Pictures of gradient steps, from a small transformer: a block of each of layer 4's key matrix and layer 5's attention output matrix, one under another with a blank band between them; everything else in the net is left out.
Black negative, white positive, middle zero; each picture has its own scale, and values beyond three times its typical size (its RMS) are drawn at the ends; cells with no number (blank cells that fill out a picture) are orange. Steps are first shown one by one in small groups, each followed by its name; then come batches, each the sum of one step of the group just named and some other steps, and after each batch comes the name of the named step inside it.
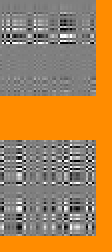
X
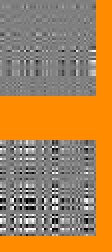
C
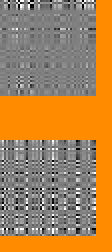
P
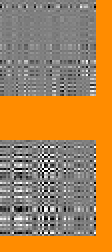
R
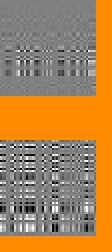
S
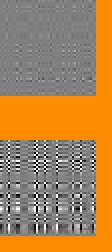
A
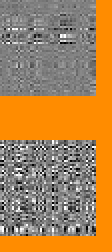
X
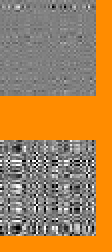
A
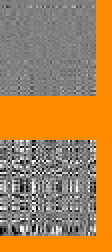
A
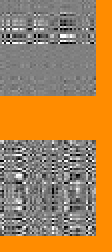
X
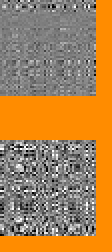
P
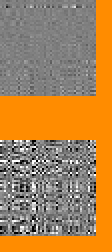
A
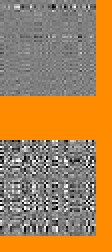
A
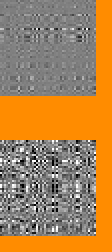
A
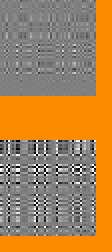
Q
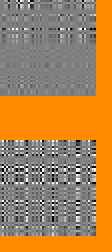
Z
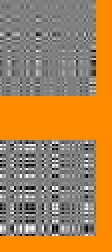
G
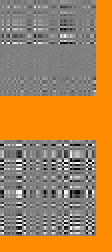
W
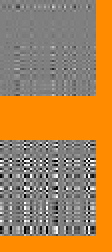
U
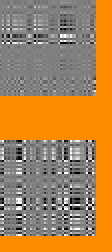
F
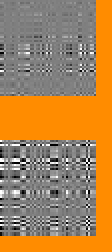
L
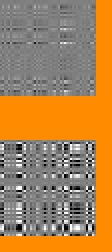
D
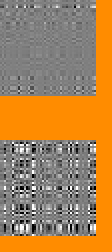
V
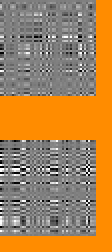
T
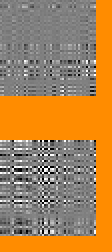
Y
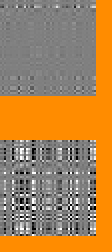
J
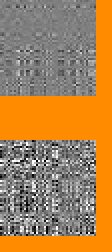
L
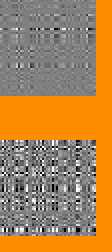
J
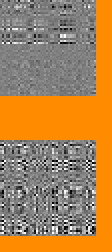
W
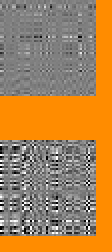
T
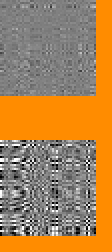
L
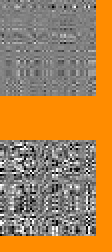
W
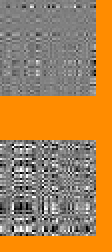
G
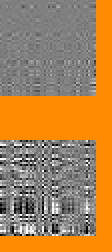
G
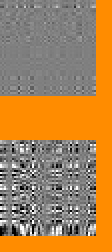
V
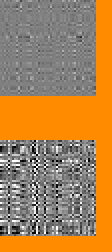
Q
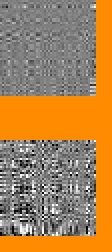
G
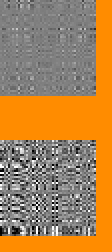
Z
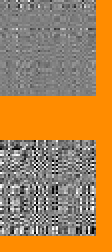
Q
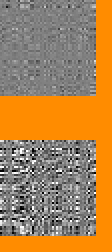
Z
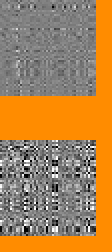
U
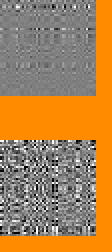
Z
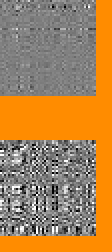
V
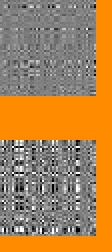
J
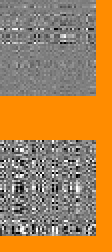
V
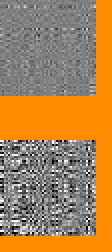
G
